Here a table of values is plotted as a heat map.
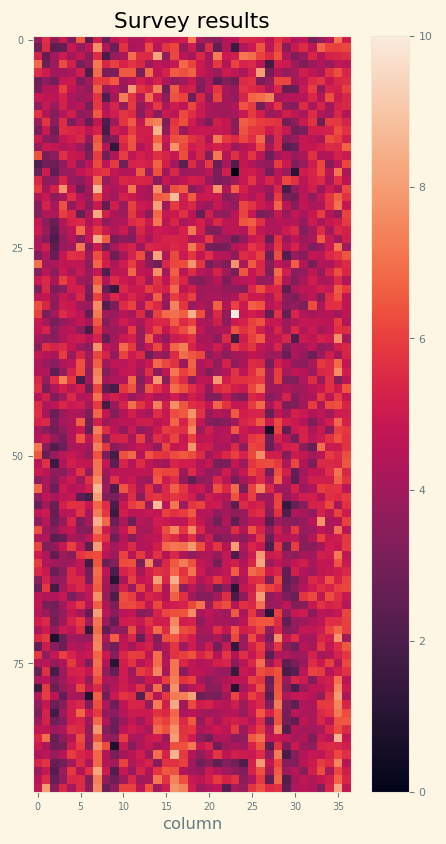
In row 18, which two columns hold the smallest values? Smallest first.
29, 5
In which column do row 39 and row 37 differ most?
17
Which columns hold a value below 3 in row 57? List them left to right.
2, 9, 29
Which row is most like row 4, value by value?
63
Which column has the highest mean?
7
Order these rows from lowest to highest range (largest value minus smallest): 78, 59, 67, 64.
59, 64, 67, 78
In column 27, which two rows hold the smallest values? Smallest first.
47, 69
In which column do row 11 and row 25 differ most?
14
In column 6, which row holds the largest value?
62
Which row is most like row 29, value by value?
31
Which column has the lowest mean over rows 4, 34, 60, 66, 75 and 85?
9
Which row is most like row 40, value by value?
77
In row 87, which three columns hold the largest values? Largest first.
26, 35, 7
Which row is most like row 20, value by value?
28
